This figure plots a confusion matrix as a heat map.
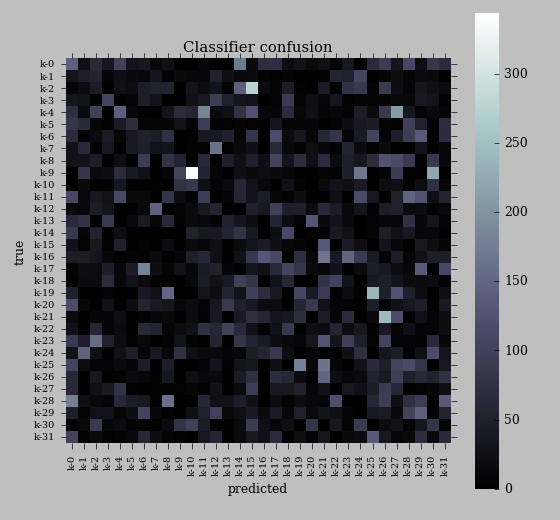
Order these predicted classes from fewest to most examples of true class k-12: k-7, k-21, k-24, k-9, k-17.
k-9, k-24, k-21, k-17, k-7
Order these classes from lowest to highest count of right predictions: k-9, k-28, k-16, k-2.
k-2, k-28, k-9, k-16
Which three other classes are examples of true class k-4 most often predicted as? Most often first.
k-27, k-11, k-15
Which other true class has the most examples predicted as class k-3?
k-13
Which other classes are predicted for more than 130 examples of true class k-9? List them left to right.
k-10, k-24, k-30
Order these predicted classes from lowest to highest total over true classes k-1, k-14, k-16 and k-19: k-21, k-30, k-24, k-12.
k-30, k-12, k-24, k-21
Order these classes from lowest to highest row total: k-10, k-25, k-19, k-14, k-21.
k-10, k-14, k-21, k-25, k-19
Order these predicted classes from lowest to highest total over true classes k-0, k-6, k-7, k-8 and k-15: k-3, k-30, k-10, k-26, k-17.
k-10, k-3, k-30, k-26, k-17
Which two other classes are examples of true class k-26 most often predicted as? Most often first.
k-21, k-27
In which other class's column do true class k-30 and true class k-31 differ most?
k-25
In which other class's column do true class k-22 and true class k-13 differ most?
k-20
